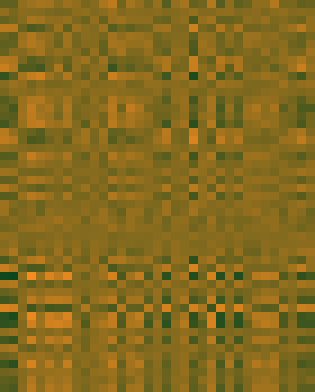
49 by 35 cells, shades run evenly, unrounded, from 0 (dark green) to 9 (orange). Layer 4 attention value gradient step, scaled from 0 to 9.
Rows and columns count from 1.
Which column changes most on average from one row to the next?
22
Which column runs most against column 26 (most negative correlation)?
11
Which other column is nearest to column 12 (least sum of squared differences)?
18
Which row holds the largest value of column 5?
10
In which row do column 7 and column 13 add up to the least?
39
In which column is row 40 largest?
4
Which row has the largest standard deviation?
35
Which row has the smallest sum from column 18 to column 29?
41
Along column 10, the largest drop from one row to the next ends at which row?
40
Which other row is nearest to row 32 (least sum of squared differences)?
44
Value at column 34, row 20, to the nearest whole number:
3
